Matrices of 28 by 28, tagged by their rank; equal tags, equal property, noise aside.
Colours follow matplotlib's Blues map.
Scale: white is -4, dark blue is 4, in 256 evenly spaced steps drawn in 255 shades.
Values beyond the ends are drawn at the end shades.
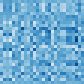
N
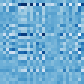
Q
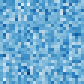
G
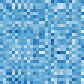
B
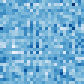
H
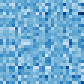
B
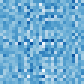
B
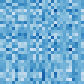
N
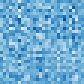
B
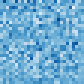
G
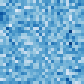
G
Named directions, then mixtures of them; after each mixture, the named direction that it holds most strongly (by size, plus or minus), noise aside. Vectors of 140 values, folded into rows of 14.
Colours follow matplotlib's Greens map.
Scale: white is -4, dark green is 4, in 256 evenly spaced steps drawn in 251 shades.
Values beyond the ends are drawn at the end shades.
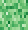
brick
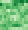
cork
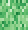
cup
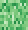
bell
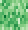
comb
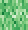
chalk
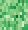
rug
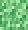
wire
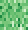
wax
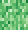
cup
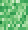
wire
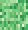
rug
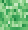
brick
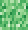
wire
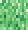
comb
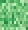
bell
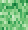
bell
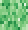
comb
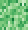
rug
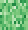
bell
